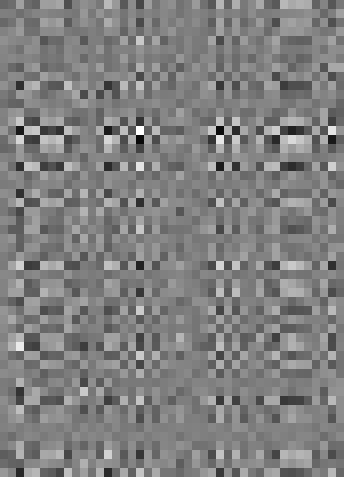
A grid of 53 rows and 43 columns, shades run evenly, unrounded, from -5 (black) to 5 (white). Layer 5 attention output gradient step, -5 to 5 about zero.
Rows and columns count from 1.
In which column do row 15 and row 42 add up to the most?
18
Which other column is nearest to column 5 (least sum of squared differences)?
4
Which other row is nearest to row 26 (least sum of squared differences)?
40
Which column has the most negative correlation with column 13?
3
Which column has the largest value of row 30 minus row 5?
28
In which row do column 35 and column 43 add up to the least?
16
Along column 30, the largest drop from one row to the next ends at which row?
15
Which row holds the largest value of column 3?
39
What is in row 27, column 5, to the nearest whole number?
0
